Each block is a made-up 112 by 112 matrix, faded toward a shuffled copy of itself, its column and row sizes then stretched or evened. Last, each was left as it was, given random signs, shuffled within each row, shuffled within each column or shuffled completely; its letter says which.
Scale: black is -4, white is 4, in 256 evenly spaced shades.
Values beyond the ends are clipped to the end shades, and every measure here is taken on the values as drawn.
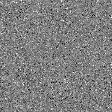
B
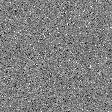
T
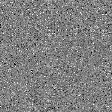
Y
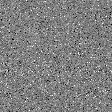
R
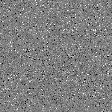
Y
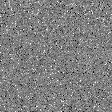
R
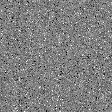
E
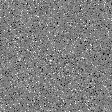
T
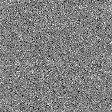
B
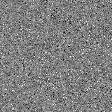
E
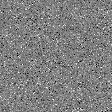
R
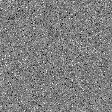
E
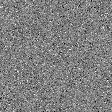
T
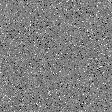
T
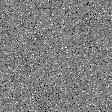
T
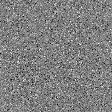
B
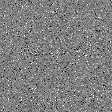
Y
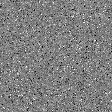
R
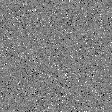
B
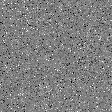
T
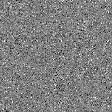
Y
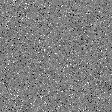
E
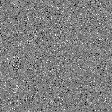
Y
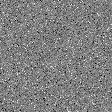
T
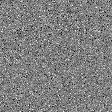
R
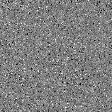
B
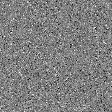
E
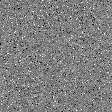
T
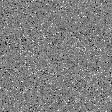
R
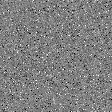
R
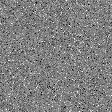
T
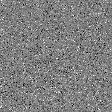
B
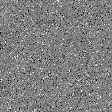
Y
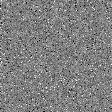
E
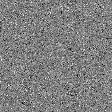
E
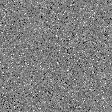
E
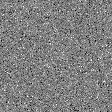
T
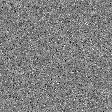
T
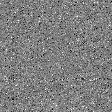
B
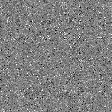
Y
